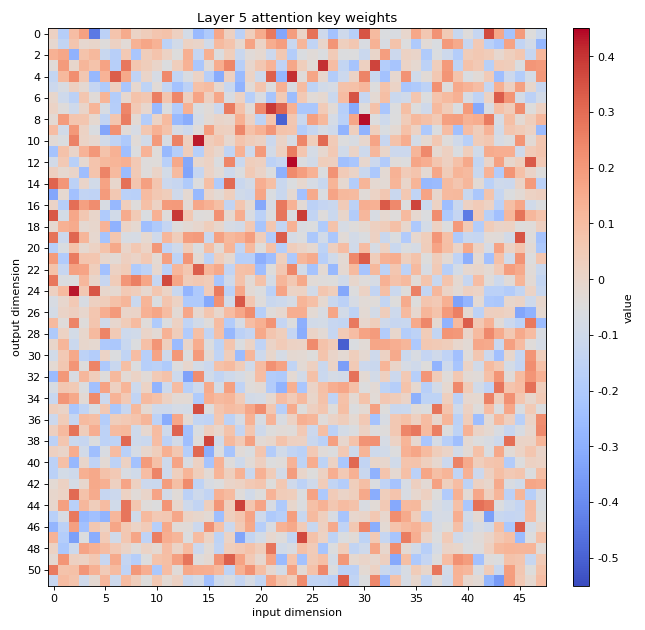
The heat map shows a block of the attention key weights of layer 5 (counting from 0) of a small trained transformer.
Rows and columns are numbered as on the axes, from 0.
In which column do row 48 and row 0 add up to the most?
21
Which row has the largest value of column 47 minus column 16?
4
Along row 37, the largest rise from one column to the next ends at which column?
12
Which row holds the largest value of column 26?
3
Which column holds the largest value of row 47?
24
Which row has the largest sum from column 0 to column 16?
50
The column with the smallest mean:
28
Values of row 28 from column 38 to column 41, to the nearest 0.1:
0.2 0.2 0 0.1
